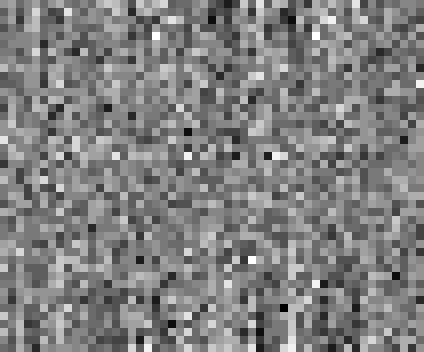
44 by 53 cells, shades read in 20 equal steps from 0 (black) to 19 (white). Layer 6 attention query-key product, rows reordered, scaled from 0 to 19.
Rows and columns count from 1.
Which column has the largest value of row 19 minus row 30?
10
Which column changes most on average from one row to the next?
24
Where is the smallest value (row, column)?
39, 36
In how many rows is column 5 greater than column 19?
21
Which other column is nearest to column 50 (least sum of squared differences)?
16
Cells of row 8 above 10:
13
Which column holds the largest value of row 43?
37
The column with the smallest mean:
48
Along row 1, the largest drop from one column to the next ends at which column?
46
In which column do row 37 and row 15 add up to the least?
17
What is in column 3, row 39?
11
